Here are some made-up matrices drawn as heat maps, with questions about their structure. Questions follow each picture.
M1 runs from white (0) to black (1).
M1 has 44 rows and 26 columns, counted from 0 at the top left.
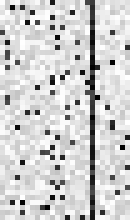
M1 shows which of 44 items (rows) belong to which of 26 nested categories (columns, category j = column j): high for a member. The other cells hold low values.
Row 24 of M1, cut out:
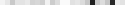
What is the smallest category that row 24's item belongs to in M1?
22
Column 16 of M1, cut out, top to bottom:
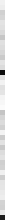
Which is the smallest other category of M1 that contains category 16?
13
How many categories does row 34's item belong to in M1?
1
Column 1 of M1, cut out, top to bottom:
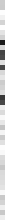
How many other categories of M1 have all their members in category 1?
2
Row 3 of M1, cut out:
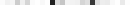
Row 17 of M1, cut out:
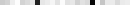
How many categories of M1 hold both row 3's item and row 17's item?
1
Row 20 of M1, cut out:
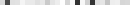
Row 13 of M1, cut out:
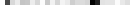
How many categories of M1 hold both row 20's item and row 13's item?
2
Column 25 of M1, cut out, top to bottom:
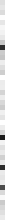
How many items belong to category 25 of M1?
4
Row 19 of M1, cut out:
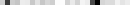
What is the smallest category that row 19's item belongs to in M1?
19
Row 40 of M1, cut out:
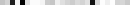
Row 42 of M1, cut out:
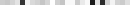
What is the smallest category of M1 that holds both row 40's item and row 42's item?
4
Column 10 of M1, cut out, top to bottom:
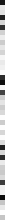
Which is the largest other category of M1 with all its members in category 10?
12
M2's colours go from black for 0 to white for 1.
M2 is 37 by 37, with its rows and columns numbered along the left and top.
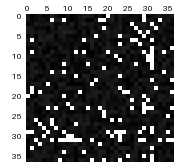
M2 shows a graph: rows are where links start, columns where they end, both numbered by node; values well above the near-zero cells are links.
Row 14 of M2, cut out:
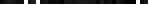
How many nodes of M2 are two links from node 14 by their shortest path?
7
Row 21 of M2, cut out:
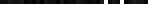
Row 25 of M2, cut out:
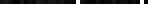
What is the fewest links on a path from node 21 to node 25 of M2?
5
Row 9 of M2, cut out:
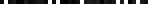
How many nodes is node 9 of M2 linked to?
7
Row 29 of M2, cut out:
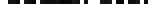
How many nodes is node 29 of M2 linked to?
11
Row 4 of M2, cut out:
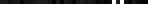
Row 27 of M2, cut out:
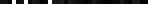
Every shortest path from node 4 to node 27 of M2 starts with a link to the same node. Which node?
node 28
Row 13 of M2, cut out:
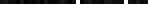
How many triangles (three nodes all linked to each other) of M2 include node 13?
0
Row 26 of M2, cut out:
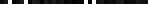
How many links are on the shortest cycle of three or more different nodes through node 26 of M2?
4
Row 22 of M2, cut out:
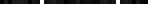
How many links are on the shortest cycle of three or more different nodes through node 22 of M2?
4
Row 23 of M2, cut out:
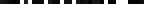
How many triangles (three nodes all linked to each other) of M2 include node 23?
5
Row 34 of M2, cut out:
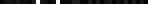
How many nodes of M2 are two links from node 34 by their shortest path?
6
